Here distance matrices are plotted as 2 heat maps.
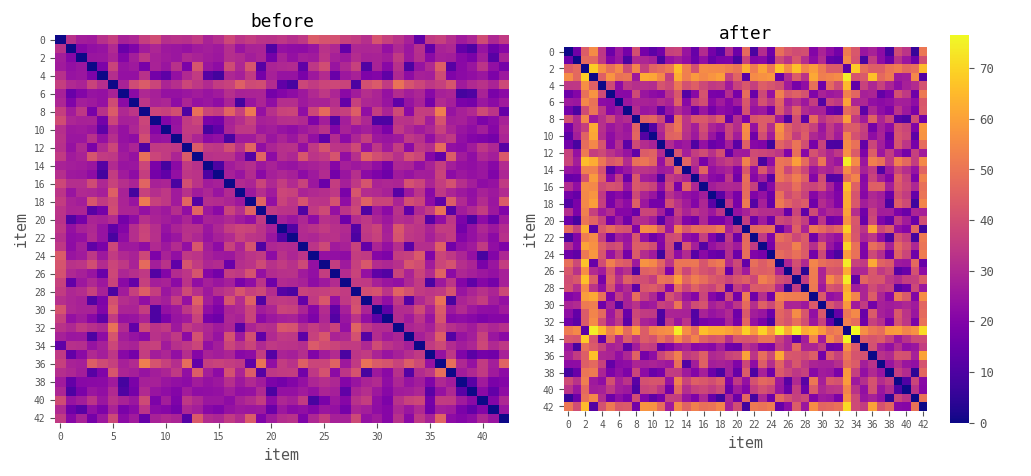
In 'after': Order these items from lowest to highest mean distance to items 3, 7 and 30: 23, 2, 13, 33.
23, 13, 2, 33
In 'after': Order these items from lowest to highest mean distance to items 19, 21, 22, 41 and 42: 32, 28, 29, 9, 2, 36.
28, 32, 29, 9, 36, 2
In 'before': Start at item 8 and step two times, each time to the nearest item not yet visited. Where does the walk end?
42
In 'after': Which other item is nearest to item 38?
41
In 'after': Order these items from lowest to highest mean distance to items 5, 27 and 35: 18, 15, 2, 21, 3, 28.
18, 15, 28, 21, 3, 2
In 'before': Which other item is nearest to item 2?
41
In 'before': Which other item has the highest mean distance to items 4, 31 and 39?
36
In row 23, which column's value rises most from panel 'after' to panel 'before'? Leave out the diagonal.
13
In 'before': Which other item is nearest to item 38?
6
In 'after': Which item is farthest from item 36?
3
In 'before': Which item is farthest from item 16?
8
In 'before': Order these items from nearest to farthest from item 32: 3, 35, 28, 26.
35, 3, 26, 28
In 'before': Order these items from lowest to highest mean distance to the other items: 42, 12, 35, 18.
35, 42, 12, 18
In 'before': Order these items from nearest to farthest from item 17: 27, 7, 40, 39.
7, 27, 39, 40
